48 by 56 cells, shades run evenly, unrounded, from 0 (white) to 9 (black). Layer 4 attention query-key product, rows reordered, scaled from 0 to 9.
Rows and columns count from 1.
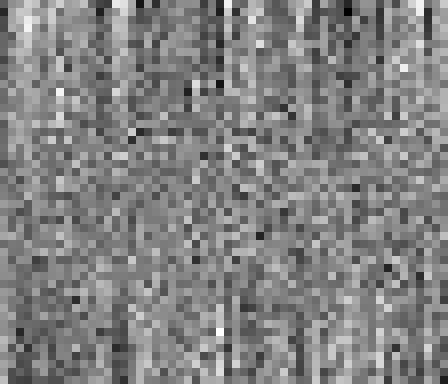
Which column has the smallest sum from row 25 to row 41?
44
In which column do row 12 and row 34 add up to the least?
8
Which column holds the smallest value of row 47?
28
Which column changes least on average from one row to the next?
4
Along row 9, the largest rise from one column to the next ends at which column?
9
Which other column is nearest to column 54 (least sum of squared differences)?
42
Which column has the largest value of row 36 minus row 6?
53
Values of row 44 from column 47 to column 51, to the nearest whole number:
5 3 5 7 4
